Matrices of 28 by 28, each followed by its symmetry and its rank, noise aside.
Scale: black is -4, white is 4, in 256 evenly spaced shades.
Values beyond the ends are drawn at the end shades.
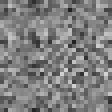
no symmetry, rank four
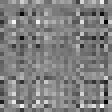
antisymmetric, rank two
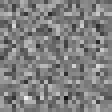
antisymmetric, rank four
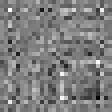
symmetric, rank three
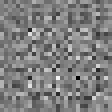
symmetric, rank three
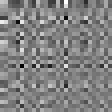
no symmetry, rank two
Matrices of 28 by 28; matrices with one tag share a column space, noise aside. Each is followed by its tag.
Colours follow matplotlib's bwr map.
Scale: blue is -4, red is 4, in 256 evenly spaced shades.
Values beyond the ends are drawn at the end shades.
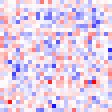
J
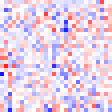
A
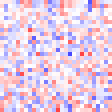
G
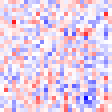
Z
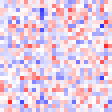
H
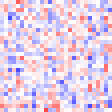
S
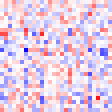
G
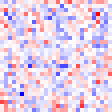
A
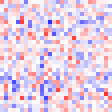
Z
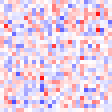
H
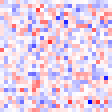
H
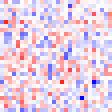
J
